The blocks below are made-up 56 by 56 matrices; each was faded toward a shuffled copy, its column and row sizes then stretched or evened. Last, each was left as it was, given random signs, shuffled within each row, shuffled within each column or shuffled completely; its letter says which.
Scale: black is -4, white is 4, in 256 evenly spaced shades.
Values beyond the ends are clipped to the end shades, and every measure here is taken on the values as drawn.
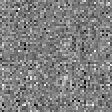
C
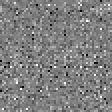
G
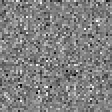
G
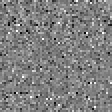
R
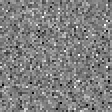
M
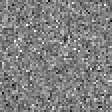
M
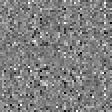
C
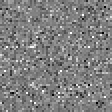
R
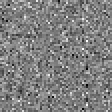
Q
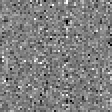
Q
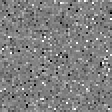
M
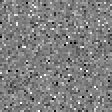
M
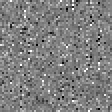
Q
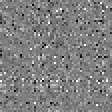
C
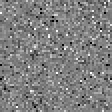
M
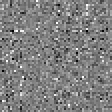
C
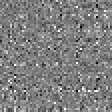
C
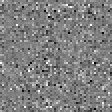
G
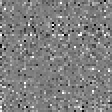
C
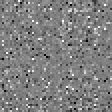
C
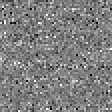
R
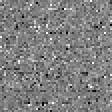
R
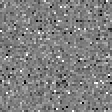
R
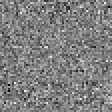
R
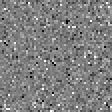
M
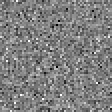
M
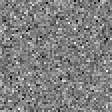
M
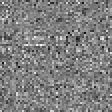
C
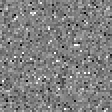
M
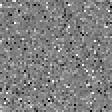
M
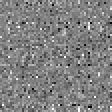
G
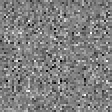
C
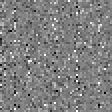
Q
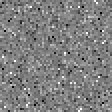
M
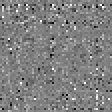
G
